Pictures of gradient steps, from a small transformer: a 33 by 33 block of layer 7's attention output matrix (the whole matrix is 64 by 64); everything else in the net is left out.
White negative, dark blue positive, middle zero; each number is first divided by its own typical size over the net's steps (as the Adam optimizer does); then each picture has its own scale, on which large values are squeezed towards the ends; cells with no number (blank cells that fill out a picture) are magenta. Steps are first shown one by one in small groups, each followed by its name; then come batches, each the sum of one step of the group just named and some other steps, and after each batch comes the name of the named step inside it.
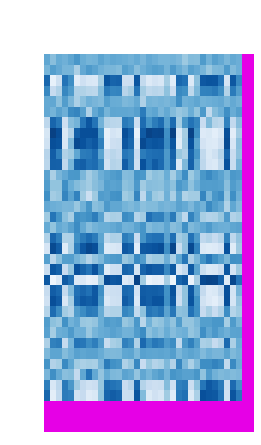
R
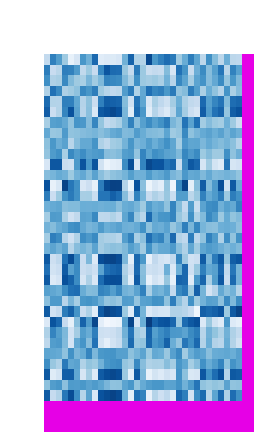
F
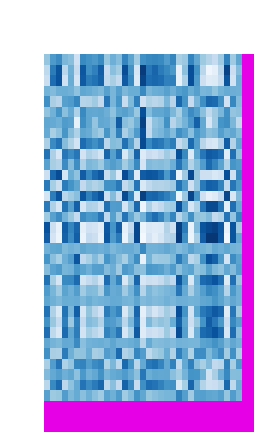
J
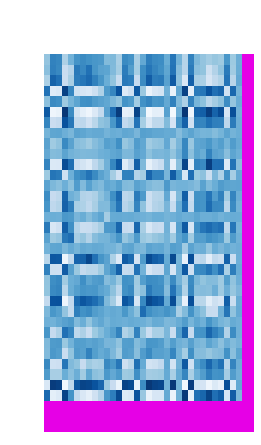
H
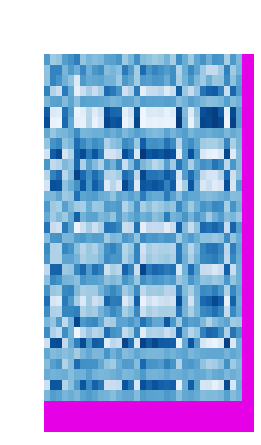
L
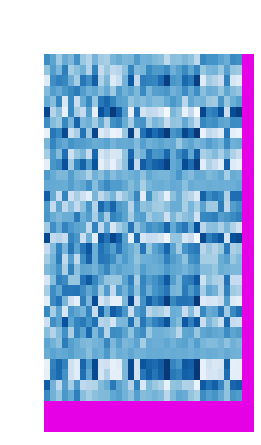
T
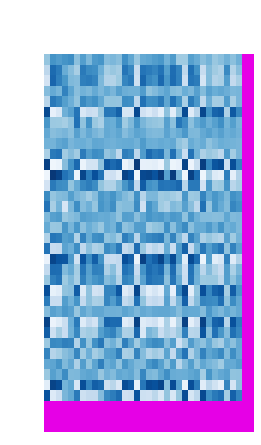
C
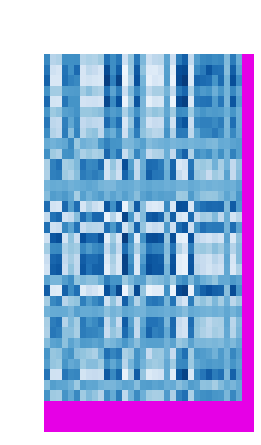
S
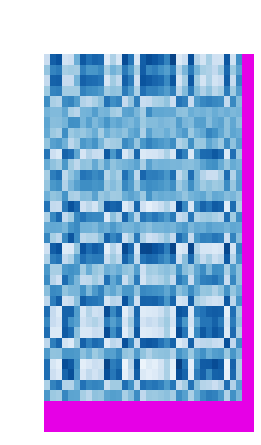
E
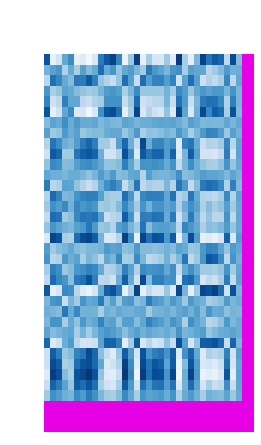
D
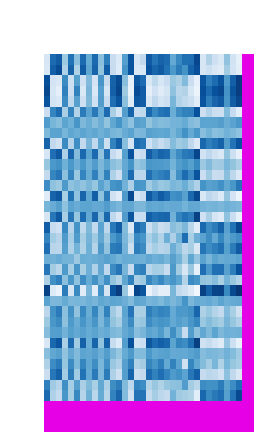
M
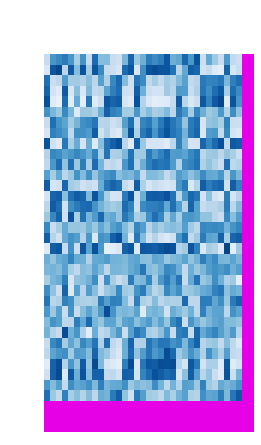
M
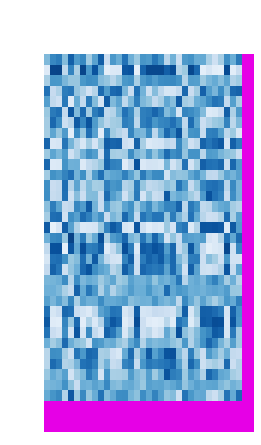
C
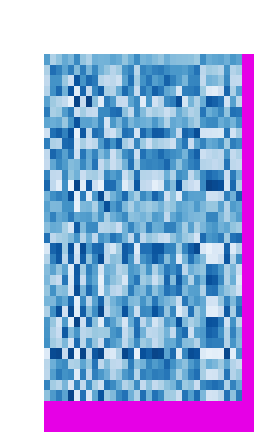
T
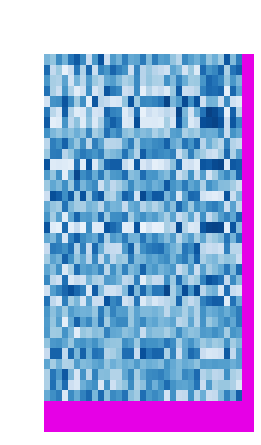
L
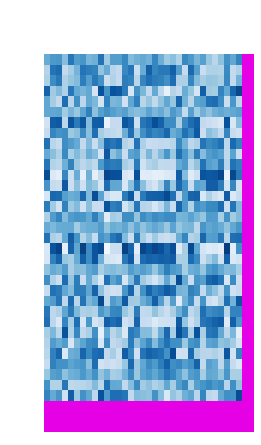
E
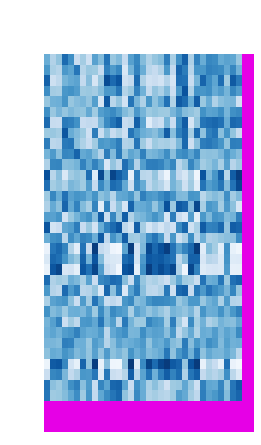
S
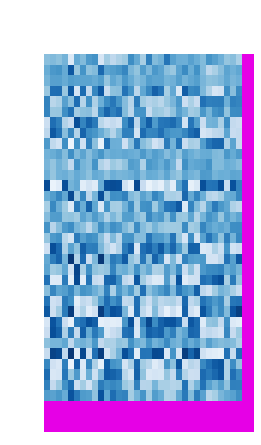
F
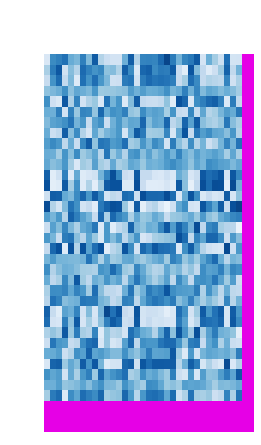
J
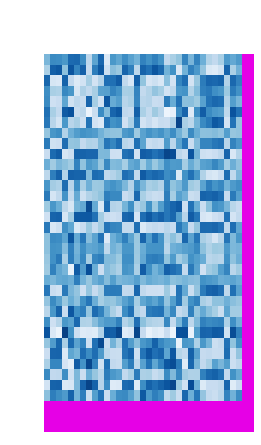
L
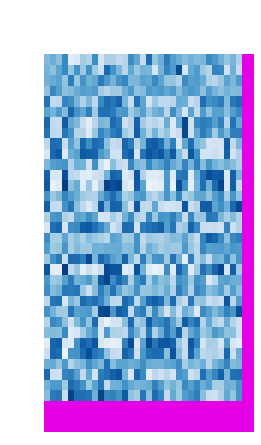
F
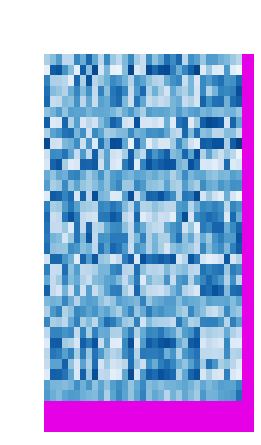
M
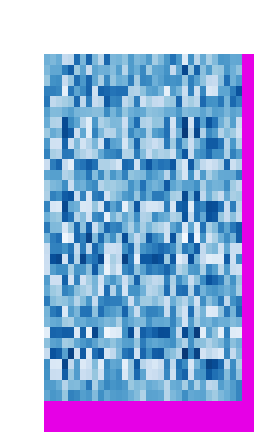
S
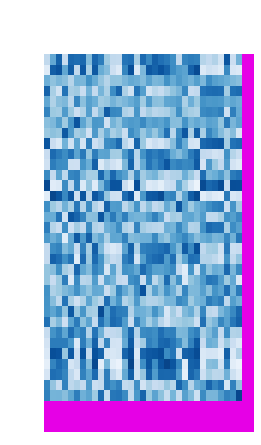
M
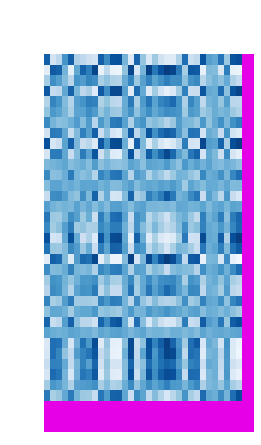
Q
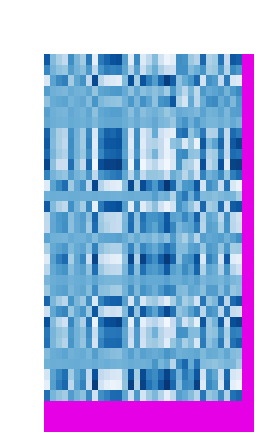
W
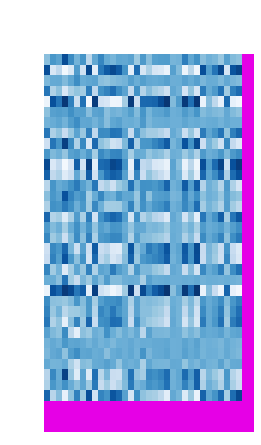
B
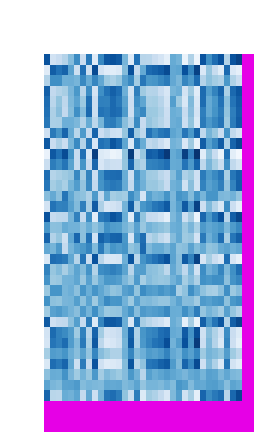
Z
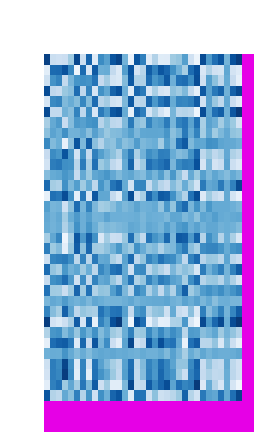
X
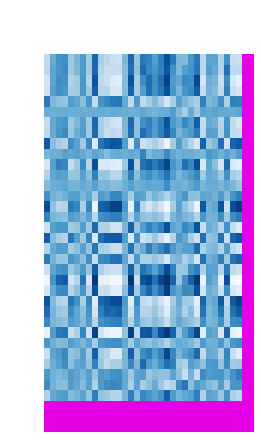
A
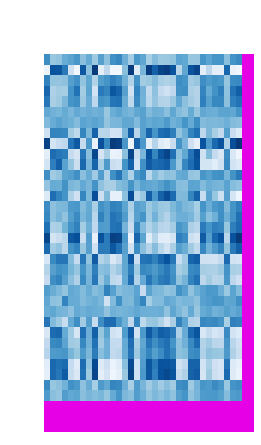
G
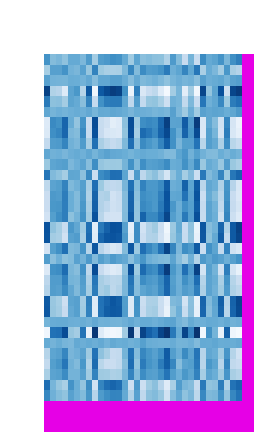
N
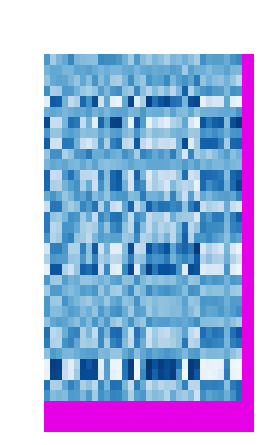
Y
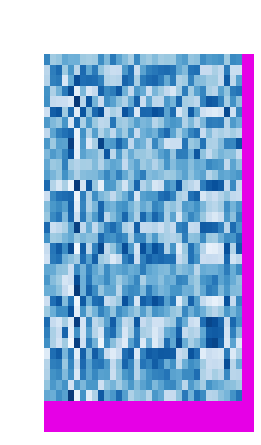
Q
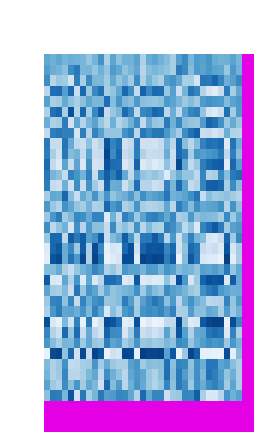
W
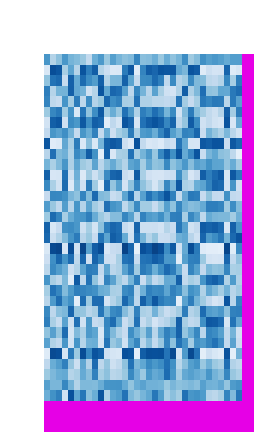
G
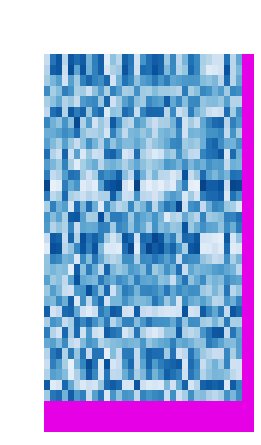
Y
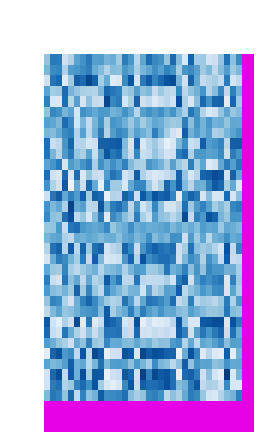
W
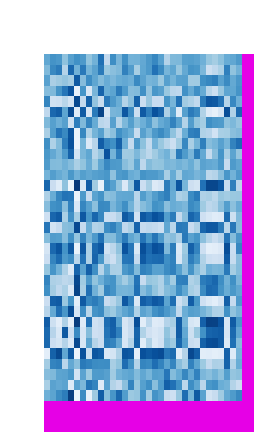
W
